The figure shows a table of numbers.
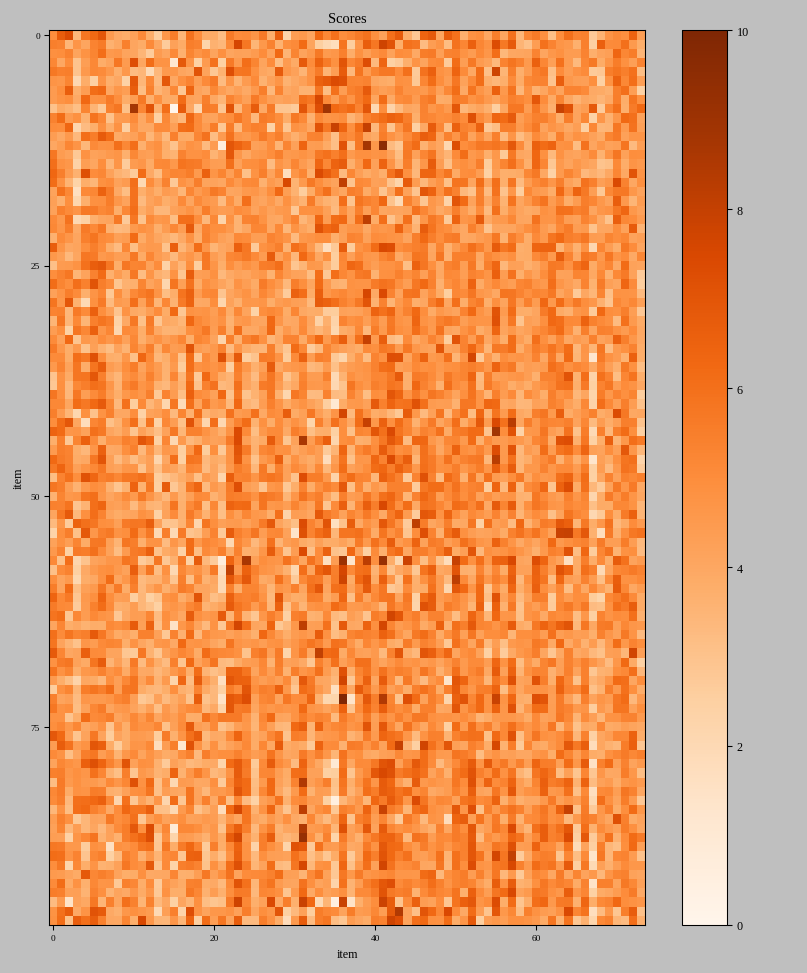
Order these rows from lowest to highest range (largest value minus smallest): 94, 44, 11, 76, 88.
11, 76, 88, 44, 94
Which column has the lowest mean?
67
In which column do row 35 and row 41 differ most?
36
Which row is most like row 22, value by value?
19
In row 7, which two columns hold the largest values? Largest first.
33, 60
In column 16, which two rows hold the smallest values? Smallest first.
77, 40
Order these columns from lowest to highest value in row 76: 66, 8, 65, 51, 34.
65, 8, 34, 66, 51
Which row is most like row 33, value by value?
60
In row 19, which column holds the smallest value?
30
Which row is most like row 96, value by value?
35
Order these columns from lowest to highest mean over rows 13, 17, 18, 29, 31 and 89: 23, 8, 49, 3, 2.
3, 8, 49, 23, 2
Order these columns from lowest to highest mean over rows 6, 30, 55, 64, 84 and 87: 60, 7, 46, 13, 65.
13, 65, 7, 60, 46
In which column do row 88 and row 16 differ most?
29
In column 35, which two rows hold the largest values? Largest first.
10, 5
